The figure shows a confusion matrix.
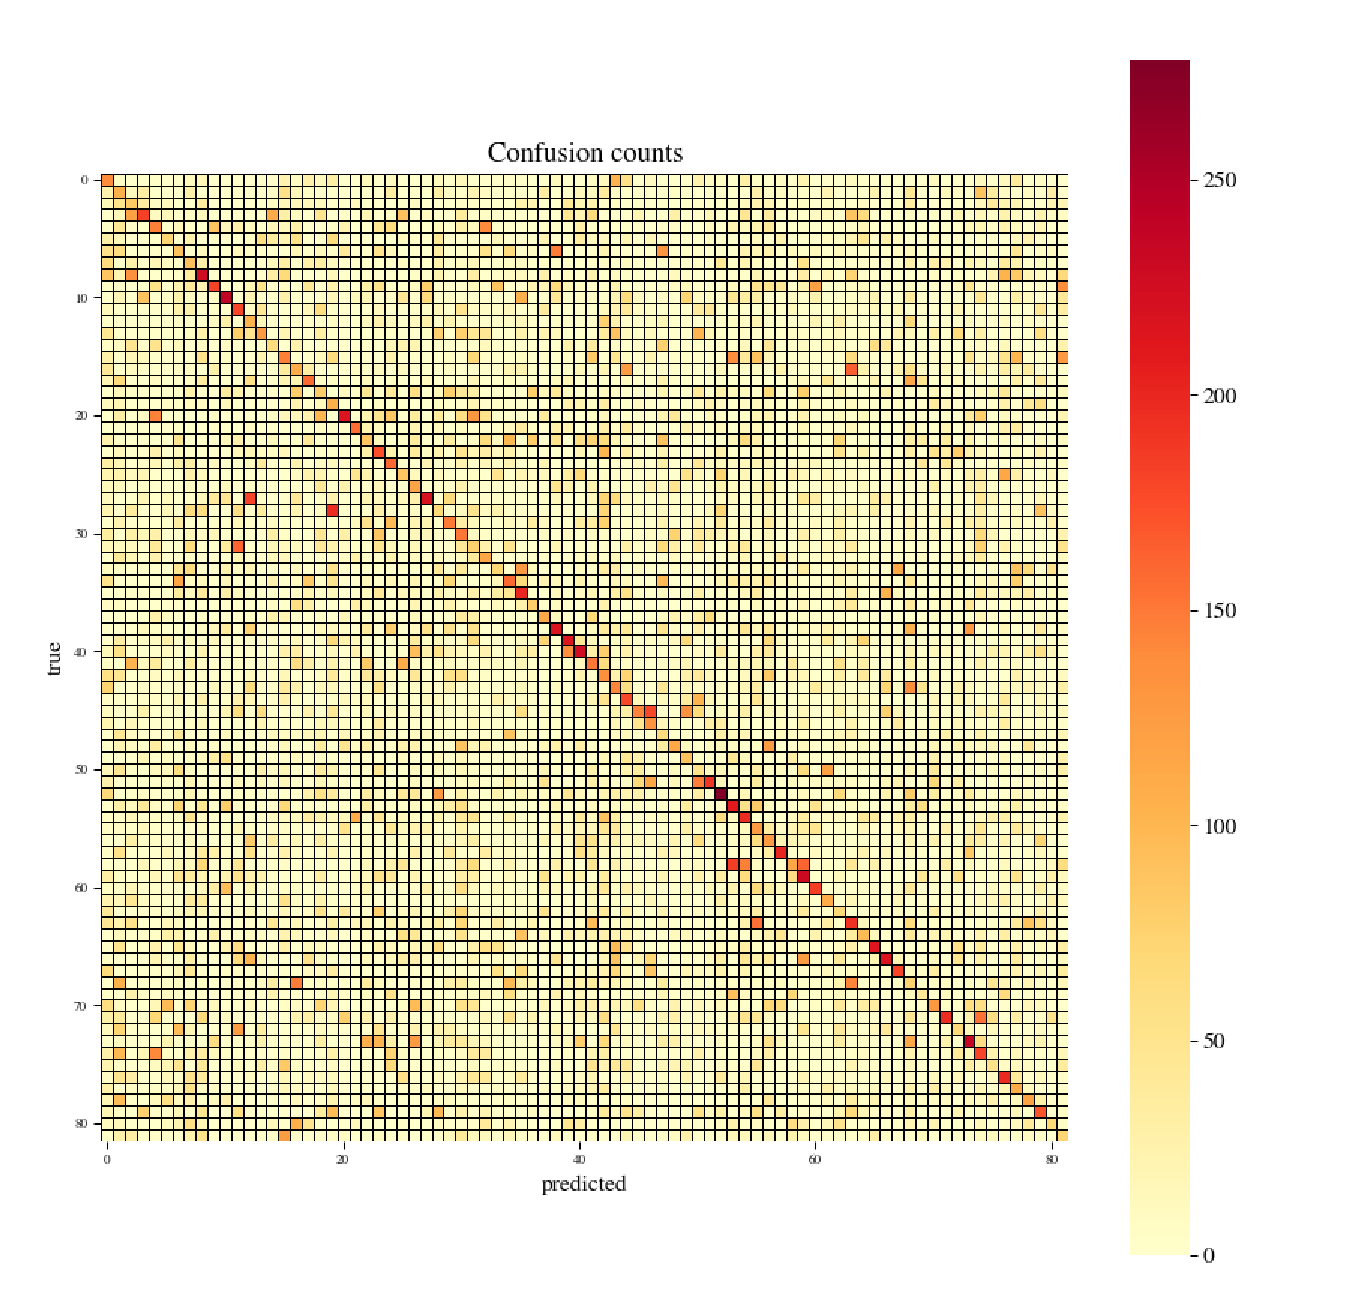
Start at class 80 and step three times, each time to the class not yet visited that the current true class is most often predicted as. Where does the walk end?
55
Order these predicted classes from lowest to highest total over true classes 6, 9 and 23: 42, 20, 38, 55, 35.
35, 20, 55, 42, 38
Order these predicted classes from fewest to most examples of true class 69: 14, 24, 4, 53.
4, 14, 24, 53
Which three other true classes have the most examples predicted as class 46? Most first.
45, 51, 67
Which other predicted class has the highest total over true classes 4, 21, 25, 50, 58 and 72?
59
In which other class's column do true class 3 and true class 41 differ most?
14
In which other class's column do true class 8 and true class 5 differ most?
2
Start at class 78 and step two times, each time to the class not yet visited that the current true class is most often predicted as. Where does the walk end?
74
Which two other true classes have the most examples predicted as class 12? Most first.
27, 66
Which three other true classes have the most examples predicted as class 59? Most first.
58, 66, 18
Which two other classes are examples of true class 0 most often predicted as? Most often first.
43, 44
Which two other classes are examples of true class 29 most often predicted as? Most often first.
24, 42
